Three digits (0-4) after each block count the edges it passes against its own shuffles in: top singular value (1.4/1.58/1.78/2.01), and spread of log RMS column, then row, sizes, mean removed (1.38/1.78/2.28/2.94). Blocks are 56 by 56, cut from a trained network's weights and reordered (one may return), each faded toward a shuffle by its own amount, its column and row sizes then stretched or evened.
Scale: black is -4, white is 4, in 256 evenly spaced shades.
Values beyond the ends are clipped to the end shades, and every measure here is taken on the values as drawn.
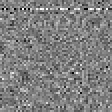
3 0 2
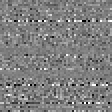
2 0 4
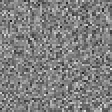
2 0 0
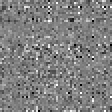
1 3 3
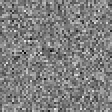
2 0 1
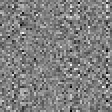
4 3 0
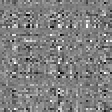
4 3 4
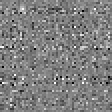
0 3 3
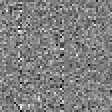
1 3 0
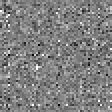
1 2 2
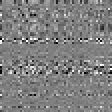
4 3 4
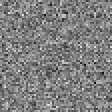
2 0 1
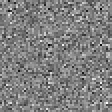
2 1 1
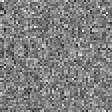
2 0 1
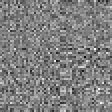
4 0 3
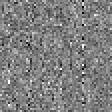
1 3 0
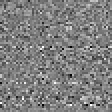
3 1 3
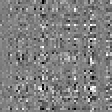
4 4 3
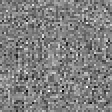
2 1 2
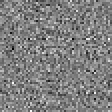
3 1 2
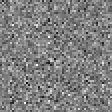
2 2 1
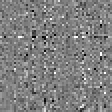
1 3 1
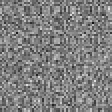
4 0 0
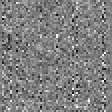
3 4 0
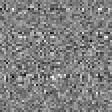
4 1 3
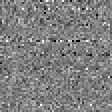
0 0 2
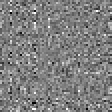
3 3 2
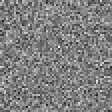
2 1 0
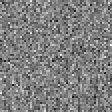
1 0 0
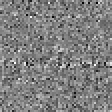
0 0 3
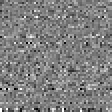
2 0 4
